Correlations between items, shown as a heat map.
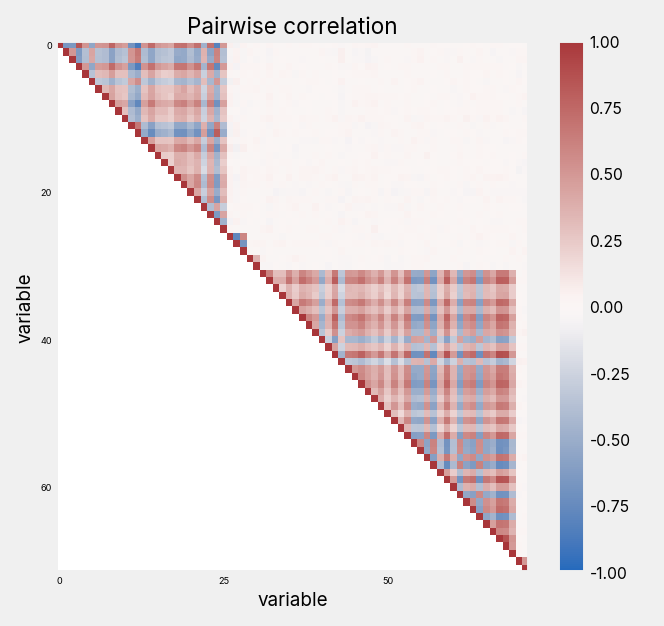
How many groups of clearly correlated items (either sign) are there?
5
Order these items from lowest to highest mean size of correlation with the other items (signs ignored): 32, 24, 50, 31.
50, 24, 31, 32
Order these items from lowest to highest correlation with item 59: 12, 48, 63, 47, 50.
12, 50, 48, 47, 63
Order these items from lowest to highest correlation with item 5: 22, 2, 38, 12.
38, 22, 2, 12
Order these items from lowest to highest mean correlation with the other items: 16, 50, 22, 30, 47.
22, 30, 16, 50, 47
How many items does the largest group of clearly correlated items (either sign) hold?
39
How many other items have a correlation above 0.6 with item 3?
7
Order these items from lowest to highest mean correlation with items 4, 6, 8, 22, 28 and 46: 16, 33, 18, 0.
33, 16, 18, 0
